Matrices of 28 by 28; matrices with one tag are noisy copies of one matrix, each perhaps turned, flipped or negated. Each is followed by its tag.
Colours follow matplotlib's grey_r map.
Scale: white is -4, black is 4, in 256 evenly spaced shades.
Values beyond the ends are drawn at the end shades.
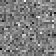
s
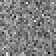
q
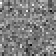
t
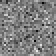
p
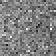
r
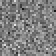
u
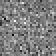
p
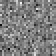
s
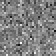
s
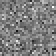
q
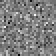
p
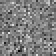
p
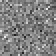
p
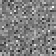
q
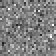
p
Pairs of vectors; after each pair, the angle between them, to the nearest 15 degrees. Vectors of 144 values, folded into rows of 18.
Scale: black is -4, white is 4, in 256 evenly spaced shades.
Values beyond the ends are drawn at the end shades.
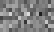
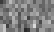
75 degrees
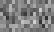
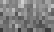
90 degrees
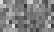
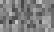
75 degrees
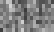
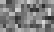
105 degrees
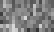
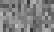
105 degrees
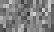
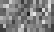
15 degrees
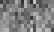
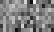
60 degrees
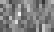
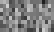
45 degrees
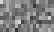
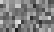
15 degrees
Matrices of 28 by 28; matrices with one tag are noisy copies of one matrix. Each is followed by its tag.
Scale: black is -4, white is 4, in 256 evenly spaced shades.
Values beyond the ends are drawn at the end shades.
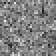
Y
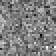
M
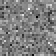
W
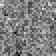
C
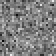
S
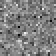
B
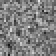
Y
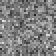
M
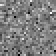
C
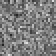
S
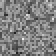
C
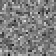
Y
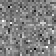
M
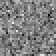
W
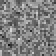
Y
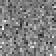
M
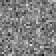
S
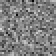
S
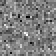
B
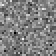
C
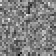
C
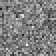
W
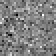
S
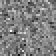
C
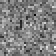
M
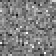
S
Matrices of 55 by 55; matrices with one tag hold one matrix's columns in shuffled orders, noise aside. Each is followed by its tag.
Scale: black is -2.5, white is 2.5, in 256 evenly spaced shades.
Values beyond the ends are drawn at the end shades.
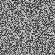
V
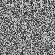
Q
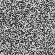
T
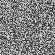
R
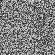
T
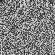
Q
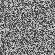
T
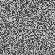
V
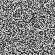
T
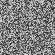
R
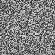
V
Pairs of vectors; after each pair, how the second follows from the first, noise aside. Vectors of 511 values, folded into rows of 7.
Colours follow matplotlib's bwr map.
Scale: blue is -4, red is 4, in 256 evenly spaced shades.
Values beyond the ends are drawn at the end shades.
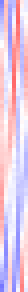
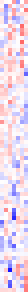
reversed, negated, partly zeroed.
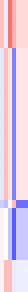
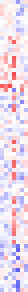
reversed, negated, partly zeroed.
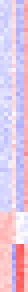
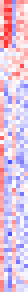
reversed.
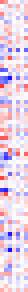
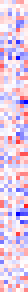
reversed.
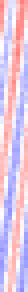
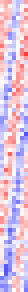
reversed, negated.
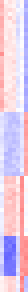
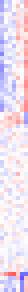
negated, partly zeroed.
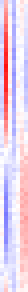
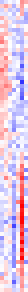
reversed.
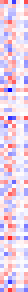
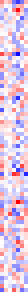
reversed, negated.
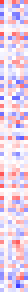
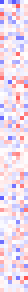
negated, partly zeroed.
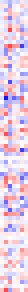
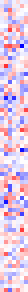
copied.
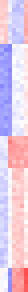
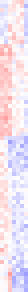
negated, shrunk.
